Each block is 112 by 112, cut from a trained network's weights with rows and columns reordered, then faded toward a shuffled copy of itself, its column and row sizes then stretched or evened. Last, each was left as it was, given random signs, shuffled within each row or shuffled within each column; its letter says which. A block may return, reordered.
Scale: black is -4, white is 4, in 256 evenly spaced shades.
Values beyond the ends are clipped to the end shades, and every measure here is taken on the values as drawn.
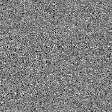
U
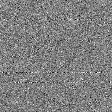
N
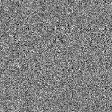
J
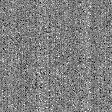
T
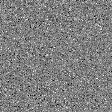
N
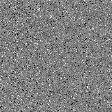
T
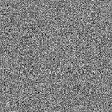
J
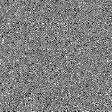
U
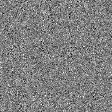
U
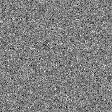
N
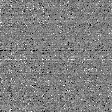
J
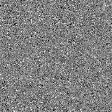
U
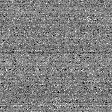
N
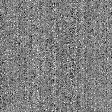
T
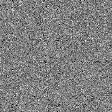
U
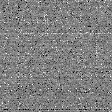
J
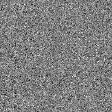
U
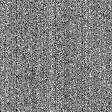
T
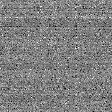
J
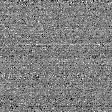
N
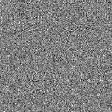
J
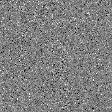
T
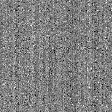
J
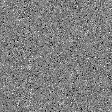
T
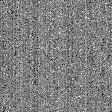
T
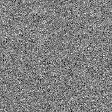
T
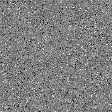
T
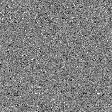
N
